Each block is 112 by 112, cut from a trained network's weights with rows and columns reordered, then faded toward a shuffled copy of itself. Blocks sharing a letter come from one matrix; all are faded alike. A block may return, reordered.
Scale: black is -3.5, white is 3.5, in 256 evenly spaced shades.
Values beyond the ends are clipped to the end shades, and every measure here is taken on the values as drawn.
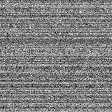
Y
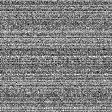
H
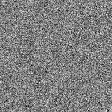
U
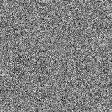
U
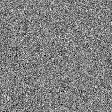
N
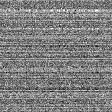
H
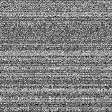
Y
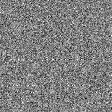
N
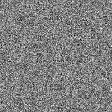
U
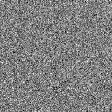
N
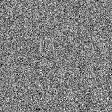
N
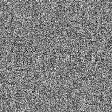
N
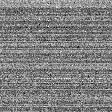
Y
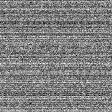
H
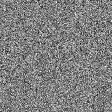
U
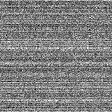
H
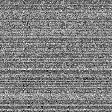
Y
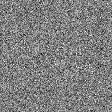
N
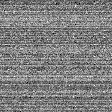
Y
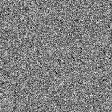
N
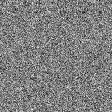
U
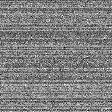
Y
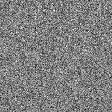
U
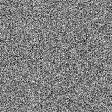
U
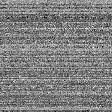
Y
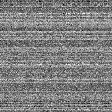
H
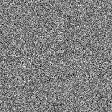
U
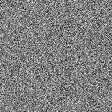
U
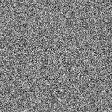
N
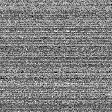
Y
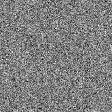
N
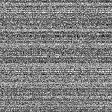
H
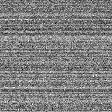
Y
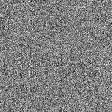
U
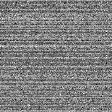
Y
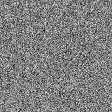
U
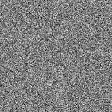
U
